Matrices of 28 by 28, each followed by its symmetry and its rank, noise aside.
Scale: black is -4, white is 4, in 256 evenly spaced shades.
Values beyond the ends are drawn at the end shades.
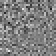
antisymmetric, rank six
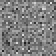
antisymmetric, rank six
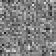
antisymmetric, rank eight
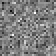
symmetric, rank seven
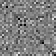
symmetric, rank seven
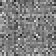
antisymmetric, rank eight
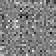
antisymmetric, rank eight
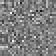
no symmetry, rank eight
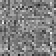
no symmetry, rank seven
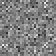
symmetric, rank eight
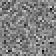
symmetric, rank eight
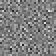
antisymmetric, rank six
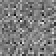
symmetric, rank six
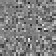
antisymmetric, rank six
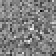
no symmetry, rank seven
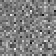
no symmetry, rank six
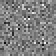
antisymmetric, rank eight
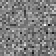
symmetric, rank eight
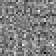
antisymmetric, rank eight
